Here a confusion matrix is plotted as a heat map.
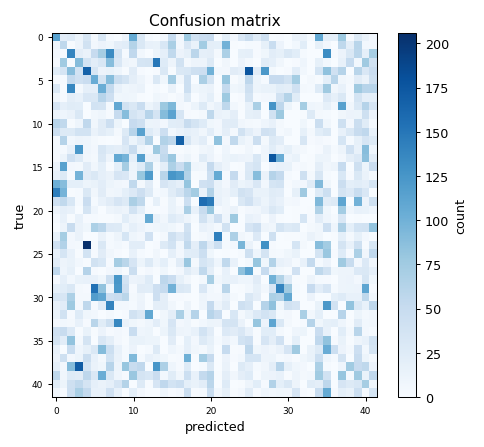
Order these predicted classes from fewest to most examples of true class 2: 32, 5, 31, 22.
32, 31, 5, 22
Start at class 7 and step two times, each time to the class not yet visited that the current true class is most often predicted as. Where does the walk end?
41
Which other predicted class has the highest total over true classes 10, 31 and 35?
7
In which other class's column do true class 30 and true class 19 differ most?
20
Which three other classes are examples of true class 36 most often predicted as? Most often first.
35, 6, 31
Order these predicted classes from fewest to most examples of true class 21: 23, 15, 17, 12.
17, 15, 23, 12
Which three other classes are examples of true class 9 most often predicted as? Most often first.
15, 14, 29
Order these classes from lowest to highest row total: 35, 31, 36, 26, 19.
35, 36, 26, 31, 19
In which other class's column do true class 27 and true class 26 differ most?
25
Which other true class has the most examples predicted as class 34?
0
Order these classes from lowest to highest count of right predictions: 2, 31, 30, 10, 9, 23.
31, 10, 23, 9, 30, 2
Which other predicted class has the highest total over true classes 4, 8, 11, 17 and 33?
28
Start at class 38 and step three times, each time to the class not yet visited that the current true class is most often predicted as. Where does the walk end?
40
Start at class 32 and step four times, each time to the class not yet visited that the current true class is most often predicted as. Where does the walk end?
1
